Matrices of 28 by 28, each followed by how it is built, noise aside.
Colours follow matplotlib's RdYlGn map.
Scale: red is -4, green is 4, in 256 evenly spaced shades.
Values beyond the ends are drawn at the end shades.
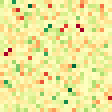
sparse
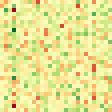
uneven columns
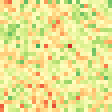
smooth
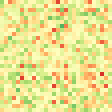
blocks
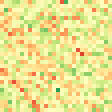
Toeplitz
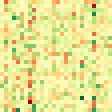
uneven columns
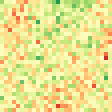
smooth
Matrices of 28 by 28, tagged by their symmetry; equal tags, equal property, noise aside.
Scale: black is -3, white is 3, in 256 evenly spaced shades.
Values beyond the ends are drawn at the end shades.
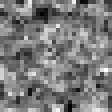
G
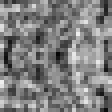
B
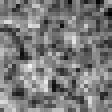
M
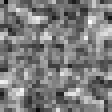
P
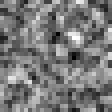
M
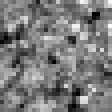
M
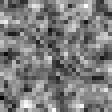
P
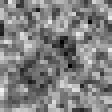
M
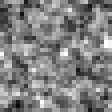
G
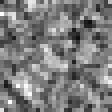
M
